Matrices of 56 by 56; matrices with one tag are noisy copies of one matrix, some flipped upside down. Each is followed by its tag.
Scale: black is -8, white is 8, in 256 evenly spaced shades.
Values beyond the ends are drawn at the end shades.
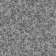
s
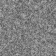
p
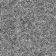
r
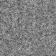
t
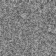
p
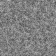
s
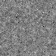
t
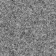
r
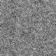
r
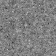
r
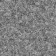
s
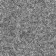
r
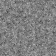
t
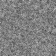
p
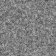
t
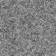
r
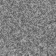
p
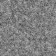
s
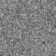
p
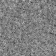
p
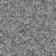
s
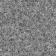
s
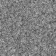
p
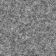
s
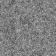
r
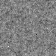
t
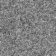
r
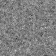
t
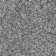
p
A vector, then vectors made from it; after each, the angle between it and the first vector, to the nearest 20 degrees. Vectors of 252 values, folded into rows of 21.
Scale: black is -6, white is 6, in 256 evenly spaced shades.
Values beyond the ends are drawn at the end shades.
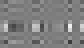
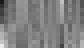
100 degrees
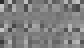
60 degrees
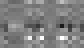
120 degrees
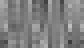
60 degrees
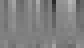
100 degrees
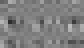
60 degrees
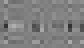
160 degrees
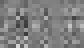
60 degrees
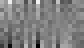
80 degrees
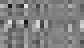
60 degrees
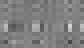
20 degrees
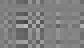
80 degrees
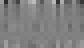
100 degrees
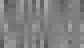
60 degrees
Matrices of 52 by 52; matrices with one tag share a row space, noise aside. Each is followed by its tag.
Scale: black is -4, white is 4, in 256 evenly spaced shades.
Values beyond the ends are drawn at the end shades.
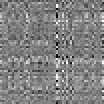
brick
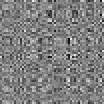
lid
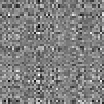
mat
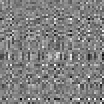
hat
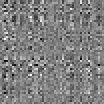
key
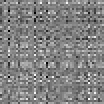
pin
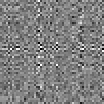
mat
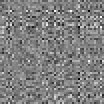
hat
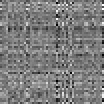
brick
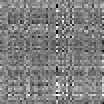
brick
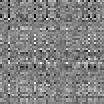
pin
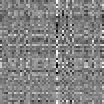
brick
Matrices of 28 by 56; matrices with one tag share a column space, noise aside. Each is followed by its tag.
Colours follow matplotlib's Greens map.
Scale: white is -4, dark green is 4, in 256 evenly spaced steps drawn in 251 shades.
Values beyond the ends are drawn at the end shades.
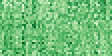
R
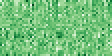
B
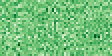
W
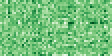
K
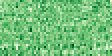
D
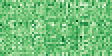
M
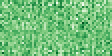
R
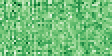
R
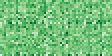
K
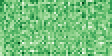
R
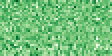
D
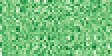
D
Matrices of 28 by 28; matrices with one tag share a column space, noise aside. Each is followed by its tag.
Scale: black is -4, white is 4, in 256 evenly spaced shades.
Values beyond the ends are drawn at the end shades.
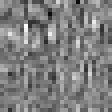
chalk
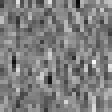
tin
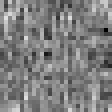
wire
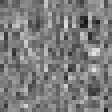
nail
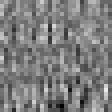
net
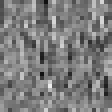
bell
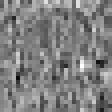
tin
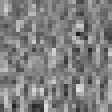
net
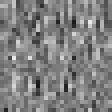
bell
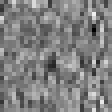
tin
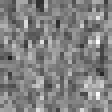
bell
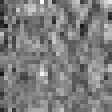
chalk
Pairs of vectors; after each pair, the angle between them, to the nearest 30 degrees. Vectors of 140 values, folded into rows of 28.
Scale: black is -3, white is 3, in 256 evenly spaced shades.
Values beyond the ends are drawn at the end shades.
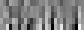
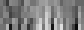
30 degrees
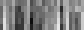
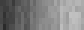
90 degrees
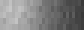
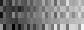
150 degrees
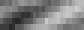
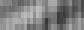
150 degrees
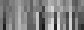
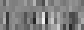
90 degrees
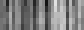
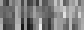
60 degrees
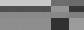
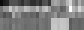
150 degrees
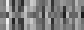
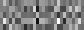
90 degrees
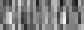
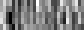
150 degrees
